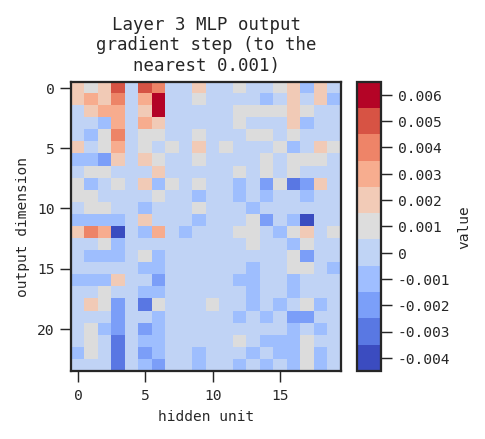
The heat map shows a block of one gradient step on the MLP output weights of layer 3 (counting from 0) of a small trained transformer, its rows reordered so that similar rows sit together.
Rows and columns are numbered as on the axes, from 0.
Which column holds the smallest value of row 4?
1
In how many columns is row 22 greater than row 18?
1
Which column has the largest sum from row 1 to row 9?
3
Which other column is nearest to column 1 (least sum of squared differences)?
2
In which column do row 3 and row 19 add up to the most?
5
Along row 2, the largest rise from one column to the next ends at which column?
6
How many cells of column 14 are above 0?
4
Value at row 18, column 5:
-0.003
